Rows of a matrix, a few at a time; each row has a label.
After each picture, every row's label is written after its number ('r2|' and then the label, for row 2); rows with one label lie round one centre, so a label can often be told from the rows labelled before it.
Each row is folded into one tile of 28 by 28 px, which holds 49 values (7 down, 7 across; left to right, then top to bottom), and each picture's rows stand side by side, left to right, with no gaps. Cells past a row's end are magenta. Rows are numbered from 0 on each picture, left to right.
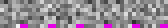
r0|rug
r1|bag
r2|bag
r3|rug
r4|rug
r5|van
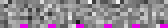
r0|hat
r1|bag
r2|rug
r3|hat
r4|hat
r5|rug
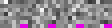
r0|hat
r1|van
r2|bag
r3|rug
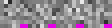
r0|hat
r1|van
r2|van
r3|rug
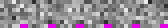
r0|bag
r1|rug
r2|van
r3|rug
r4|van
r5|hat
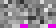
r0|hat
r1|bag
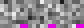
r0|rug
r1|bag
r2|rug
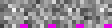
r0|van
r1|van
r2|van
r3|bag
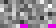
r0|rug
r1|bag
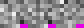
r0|rug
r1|rug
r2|hat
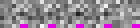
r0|bag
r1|bag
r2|bag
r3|bag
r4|hat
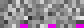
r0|van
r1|bag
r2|van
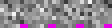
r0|rug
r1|van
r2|van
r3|hat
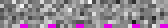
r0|bag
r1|bag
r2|van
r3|hat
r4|rug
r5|bag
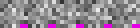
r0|van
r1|van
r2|rug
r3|van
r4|bag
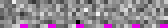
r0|bag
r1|rug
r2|rug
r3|rug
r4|van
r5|van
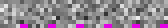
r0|rug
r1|van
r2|bag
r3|bag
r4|van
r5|van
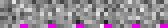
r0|bag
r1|rug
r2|rug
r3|rug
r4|van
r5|rug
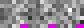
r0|bag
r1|bag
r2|van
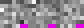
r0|rug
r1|hat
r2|van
